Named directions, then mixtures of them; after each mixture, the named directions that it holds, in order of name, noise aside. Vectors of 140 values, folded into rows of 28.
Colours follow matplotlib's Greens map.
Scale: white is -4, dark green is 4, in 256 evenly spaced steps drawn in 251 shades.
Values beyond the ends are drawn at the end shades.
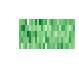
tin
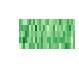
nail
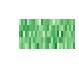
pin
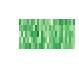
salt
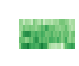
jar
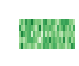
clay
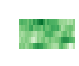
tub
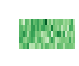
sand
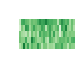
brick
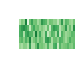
pin, tin.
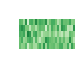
clay, tin.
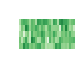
brick, salt.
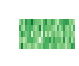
clay.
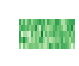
clay, jar, nail.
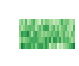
clay, jar, pin.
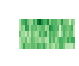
brick, tub.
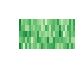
brick.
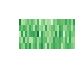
brick, salt.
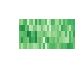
tin, tub.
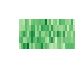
brick, jar, sand.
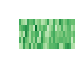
nail, salt.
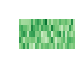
sand.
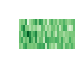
jar, tin.
